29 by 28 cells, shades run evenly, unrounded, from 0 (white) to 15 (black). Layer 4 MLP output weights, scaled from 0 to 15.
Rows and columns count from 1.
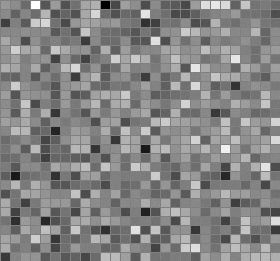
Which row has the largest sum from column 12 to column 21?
3
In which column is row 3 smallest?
5
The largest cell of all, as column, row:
11, 1
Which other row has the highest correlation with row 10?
8
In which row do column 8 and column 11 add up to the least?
19
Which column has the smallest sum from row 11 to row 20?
27
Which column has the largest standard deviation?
15
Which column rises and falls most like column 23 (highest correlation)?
22
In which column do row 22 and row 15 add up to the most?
6
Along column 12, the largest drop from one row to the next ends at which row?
7
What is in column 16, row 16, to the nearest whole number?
5
